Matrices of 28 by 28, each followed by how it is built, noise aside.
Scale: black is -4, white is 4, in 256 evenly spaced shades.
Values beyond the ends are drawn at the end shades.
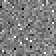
sparse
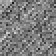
Hankel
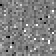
sparse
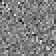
diagonal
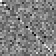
diagonal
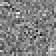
banded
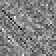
Toeplitz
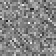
Toeplitz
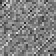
Hankel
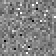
sparse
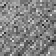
Hankel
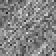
Hankel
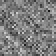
Toeplitz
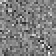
banded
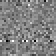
uneven rows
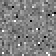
sparse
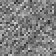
Hankel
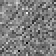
Hankel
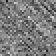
Toeplitz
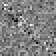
banded
